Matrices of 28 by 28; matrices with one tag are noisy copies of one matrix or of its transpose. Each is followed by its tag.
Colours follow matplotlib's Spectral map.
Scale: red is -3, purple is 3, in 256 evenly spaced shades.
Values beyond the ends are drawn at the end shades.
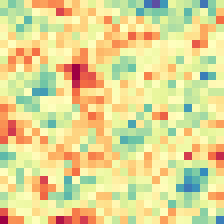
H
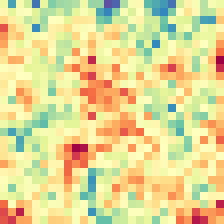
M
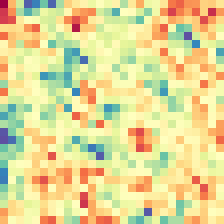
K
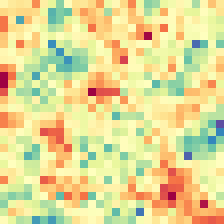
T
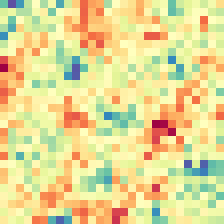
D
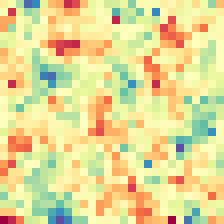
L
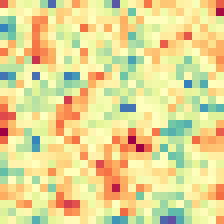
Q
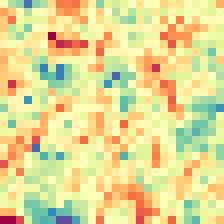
L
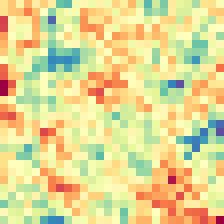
T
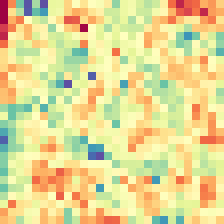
K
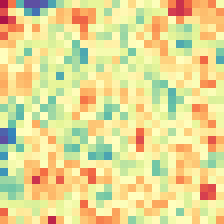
K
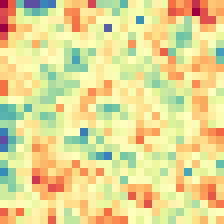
K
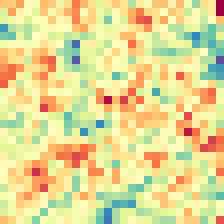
L
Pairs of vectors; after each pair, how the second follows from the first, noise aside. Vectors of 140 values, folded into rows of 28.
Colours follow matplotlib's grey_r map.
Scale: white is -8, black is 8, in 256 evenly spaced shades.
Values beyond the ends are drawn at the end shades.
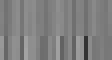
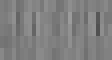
wrapped around, shrunk.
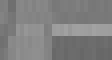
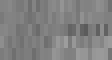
negated, partly zeroed.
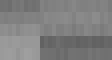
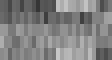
wrapped around, scaled up.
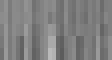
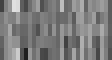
wrapped around, scaled up.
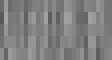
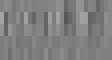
negated, partly zeroed.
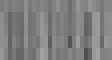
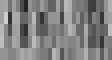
reversed, scaled up.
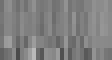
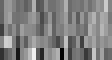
scaled up.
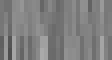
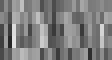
wrapped around, scaled up.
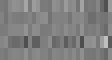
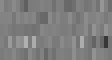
negated, partly zeroed.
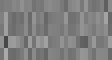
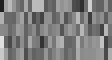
wrapped around, scaled up.
